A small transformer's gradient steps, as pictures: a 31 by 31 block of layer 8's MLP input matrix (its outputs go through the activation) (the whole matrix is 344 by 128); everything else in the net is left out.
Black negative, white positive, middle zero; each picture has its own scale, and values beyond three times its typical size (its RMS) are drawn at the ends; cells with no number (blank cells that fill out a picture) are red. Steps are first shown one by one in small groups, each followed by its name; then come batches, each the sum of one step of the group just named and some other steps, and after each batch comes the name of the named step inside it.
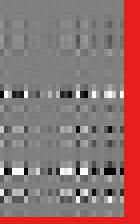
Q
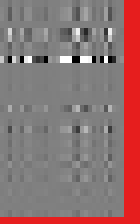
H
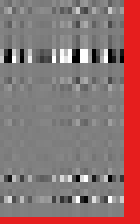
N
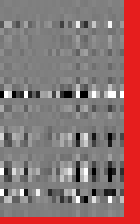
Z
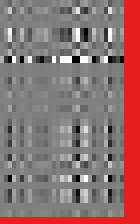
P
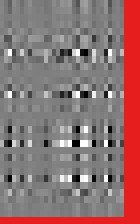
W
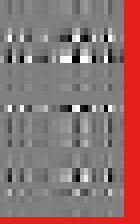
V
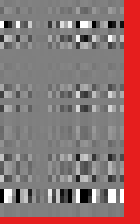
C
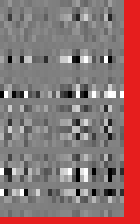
Z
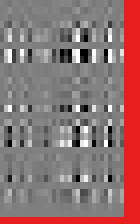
W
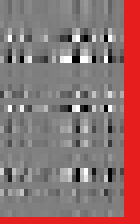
V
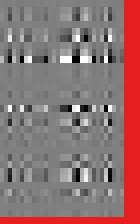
V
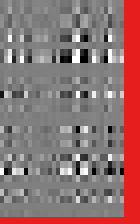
Q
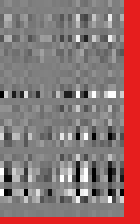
Z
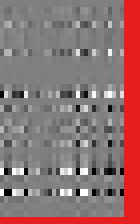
Q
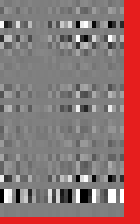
C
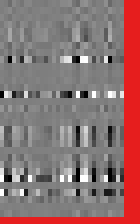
Z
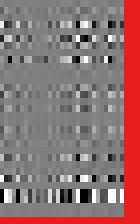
C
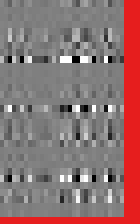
V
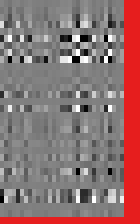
C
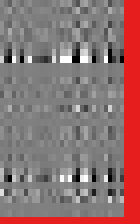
N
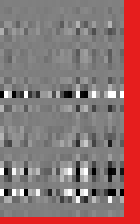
Z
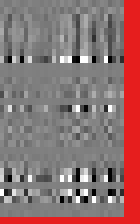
N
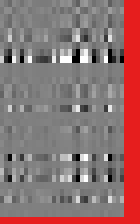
N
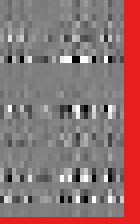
V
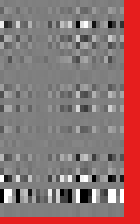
C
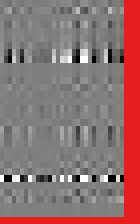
N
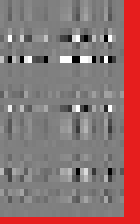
V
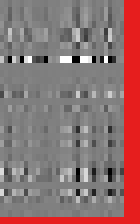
H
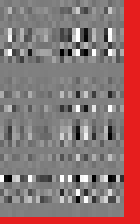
P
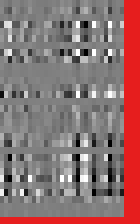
Z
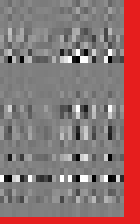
P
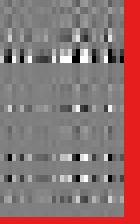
N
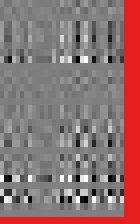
N
